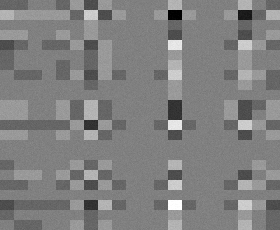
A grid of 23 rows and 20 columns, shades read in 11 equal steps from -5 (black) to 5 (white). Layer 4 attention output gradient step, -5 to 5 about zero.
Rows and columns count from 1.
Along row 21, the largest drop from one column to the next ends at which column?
14
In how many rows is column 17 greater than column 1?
7
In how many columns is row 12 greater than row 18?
2
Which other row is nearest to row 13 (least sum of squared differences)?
21
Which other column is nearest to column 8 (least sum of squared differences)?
6
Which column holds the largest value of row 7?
13
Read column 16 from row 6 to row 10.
0 0 0 0 0
